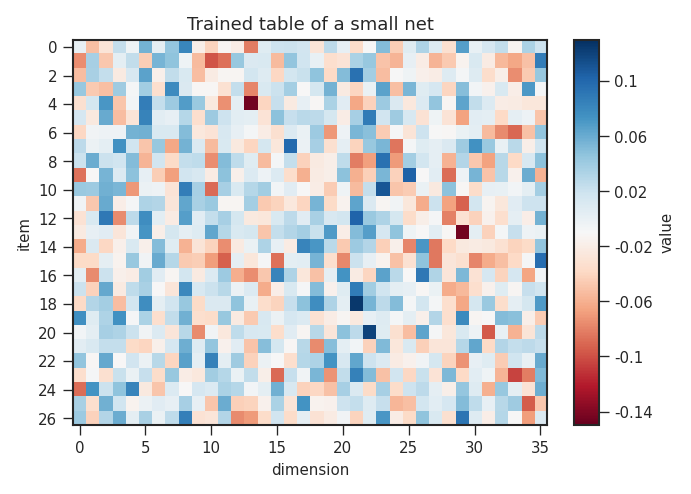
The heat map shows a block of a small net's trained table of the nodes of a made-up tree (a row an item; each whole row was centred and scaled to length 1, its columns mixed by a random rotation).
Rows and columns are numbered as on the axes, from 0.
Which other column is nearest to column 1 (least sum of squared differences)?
12
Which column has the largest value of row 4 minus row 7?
5
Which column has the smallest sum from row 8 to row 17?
28
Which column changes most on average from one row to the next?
29
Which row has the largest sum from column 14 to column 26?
18
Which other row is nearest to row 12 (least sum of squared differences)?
17
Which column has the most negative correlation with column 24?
3
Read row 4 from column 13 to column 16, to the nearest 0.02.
-0.14 -0.04 0.02 -0.02
